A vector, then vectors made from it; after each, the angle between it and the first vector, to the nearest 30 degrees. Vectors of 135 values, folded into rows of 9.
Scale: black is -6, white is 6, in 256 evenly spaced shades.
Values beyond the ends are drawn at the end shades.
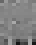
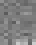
150 degrees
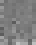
150 degrees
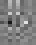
90 degrees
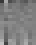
90 degrees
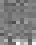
150 degrees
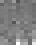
150 degrees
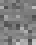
120 degrees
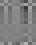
90 degrees
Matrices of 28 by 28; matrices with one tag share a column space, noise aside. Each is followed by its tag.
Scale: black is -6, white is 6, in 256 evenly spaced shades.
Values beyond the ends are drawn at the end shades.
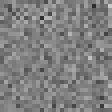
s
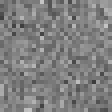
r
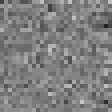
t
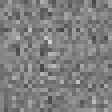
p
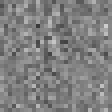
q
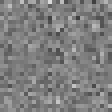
t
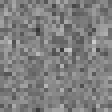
q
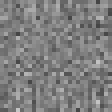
r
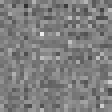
s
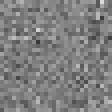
p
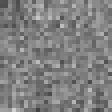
r
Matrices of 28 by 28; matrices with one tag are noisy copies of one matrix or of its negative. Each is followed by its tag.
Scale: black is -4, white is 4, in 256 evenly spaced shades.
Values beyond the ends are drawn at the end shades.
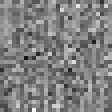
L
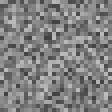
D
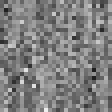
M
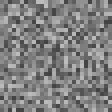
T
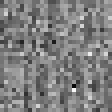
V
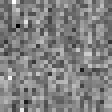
L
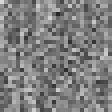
M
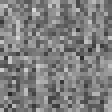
V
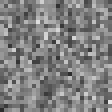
M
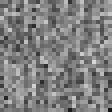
V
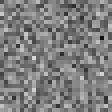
D
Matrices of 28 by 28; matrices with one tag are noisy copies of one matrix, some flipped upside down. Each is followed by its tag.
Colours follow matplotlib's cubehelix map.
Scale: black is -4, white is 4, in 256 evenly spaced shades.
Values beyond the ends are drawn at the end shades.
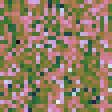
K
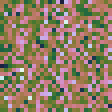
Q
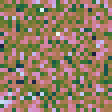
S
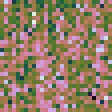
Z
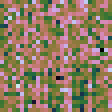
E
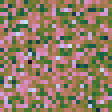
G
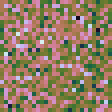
G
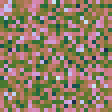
S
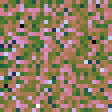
Q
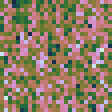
Z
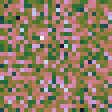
Q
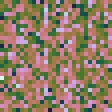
Q
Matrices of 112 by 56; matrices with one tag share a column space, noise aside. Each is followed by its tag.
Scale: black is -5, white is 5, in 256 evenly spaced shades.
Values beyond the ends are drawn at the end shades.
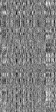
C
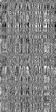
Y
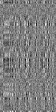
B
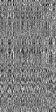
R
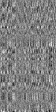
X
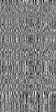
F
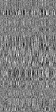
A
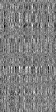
Y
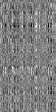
Y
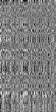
F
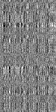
Y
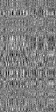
A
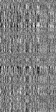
Y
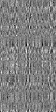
X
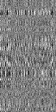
A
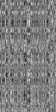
C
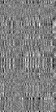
B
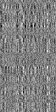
Y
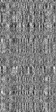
Y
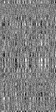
B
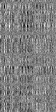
Y
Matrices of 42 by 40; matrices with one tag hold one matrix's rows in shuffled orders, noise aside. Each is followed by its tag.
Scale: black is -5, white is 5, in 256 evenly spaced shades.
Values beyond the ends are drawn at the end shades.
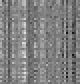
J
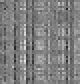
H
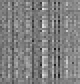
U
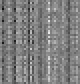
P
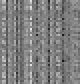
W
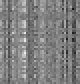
J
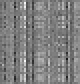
H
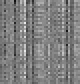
H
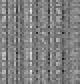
W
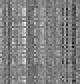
J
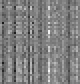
P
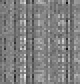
H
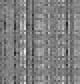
H
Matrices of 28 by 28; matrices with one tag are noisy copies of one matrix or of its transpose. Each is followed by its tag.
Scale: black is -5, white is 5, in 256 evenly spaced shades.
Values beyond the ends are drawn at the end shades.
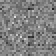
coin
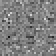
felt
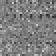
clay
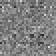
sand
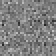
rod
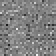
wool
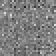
wool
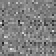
rod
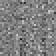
rod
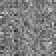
clay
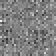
sand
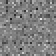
clay
